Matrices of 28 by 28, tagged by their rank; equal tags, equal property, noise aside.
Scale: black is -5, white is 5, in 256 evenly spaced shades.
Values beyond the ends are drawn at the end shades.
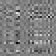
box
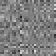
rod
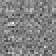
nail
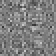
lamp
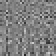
nail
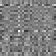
rod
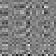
box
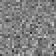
lamp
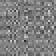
rod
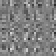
rod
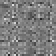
nail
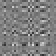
box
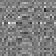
rod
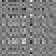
box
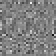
nail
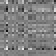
box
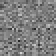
lamp
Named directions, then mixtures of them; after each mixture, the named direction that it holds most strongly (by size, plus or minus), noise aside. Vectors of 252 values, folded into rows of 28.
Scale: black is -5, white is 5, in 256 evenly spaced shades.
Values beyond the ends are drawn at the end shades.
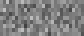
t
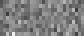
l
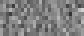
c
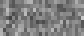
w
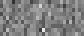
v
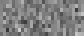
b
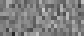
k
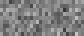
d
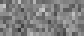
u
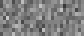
v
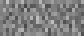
t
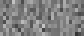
b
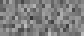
t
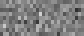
d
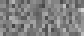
c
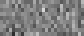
k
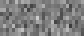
t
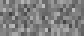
t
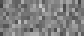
l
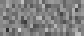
b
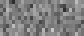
d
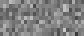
d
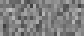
d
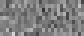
k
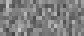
k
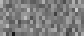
l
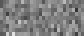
l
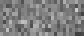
b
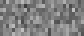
t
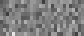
l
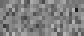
l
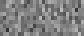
k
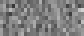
c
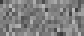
l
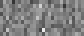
v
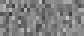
c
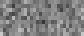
w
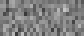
d
